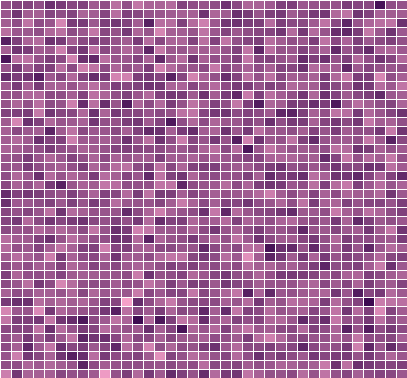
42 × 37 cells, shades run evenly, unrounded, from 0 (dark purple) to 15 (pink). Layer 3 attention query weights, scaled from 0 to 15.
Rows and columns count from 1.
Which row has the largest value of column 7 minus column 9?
7
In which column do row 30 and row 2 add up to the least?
30
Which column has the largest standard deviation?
15
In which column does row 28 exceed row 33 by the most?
23
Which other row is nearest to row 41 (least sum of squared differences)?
25
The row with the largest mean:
18
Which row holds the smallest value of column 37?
20
